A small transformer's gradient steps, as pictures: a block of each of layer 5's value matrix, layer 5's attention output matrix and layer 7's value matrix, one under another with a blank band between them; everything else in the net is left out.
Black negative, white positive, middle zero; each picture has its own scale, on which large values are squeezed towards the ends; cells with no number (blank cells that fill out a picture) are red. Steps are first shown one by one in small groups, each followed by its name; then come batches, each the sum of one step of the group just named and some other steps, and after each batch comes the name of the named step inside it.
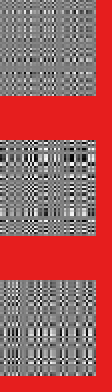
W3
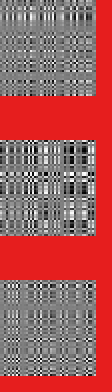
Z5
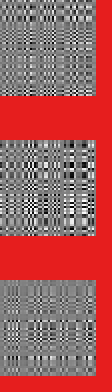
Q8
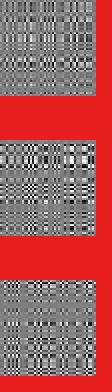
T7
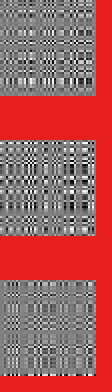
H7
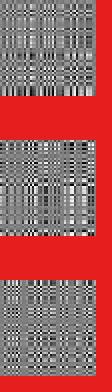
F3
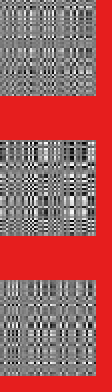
W3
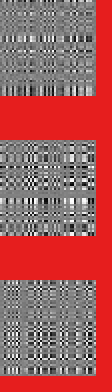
F3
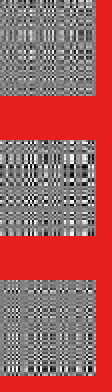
H7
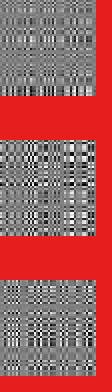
F3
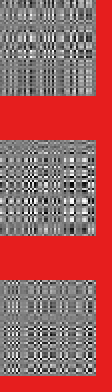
Z5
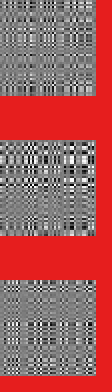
T7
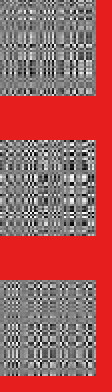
H7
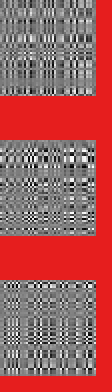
T7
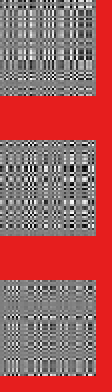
H7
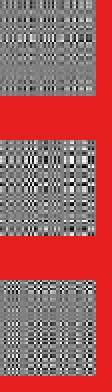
T7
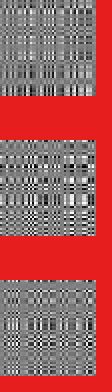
H7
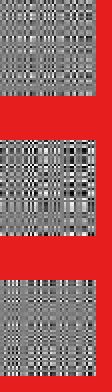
Z5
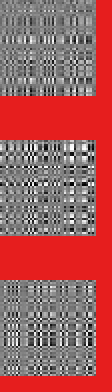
H7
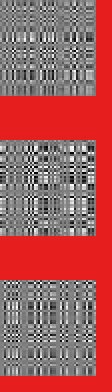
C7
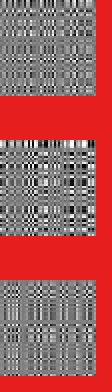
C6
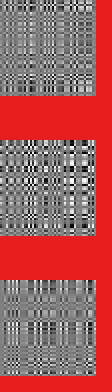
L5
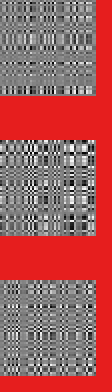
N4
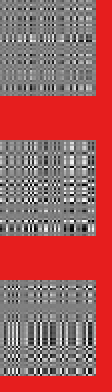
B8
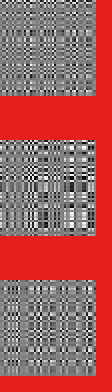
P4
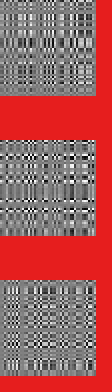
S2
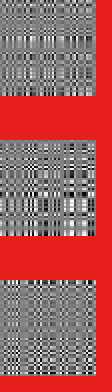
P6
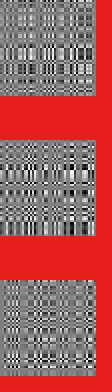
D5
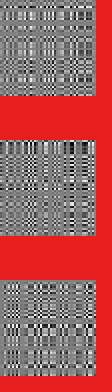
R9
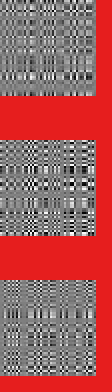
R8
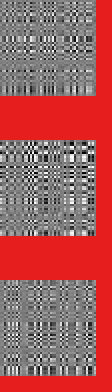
C7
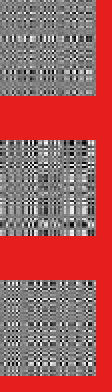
C7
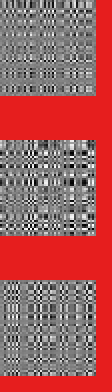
C6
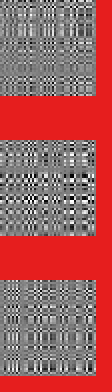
S2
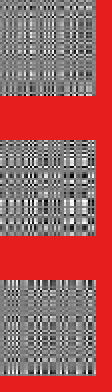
P6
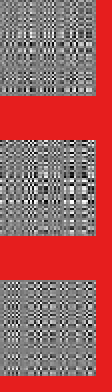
S2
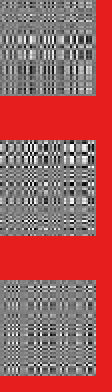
N4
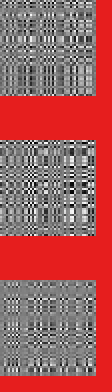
P4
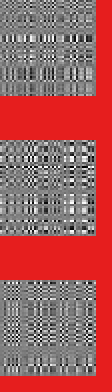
C7
